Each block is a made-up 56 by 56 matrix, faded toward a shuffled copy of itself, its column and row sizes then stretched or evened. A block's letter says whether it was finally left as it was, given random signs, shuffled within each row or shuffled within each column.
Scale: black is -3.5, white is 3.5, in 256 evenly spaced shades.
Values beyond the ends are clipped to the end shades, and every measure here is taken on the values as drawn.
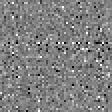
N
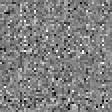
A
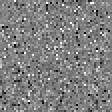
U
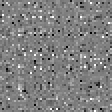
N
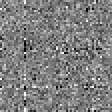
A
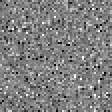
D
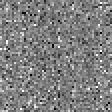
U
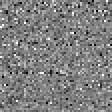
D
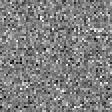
D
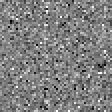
U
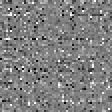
N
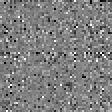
A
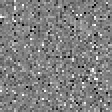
U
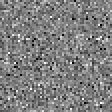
D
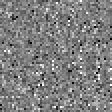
U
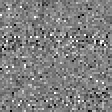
D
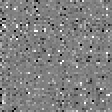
N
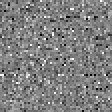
D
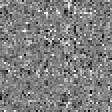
N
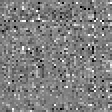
N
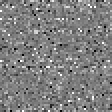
D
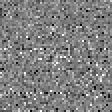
D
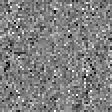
U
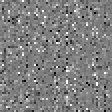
U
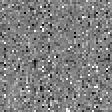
U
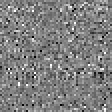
N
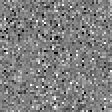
U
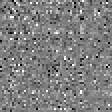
N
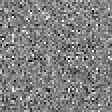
A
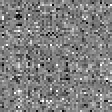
N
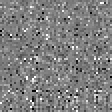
N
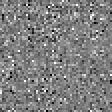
N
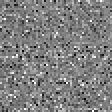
D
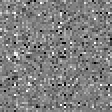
A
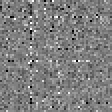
A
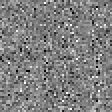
U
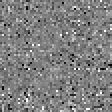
A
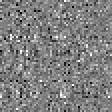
N
